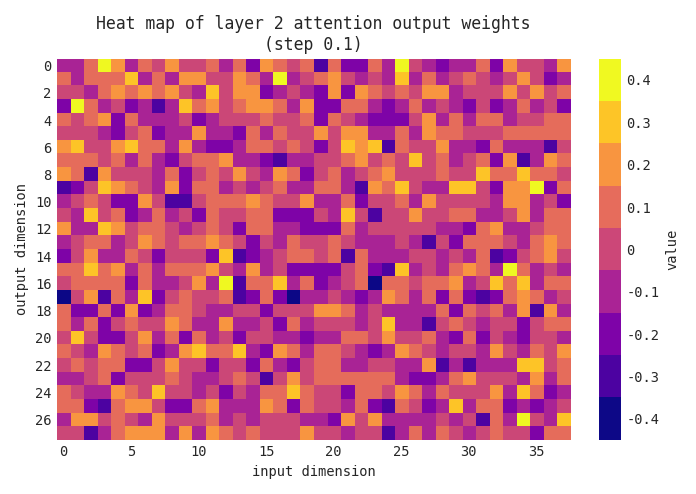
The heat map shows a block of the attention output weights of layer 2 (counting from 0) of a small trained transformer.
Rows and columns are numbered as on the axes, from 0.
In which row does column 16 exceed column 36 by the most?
1
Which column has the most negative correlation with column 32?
2
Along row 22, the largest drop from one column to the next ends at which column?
28
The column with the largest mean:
34
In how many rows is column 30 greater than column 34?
8
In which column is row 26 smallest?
31
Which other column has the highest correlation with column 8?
35
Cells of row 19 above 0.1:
3
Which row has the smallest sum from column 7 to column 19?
17
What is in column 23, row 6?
0.3
